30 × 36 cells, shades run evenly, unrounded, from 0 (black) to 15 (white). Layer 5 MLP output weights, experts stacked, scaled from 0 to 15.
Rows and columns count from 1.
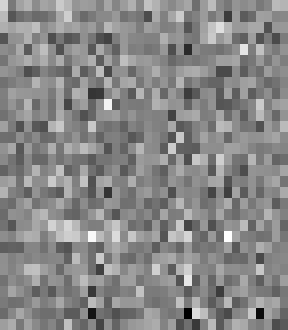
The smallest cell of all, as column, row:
24, 29
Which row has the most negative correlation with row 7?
3
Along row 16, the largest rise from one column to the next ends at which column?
28
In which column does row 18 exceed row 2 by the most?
19
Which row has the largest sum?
22
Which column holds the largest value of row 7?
13
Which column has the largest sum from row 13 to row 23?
23
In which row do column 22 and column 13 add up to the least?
25
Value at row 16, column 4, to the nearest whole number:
8
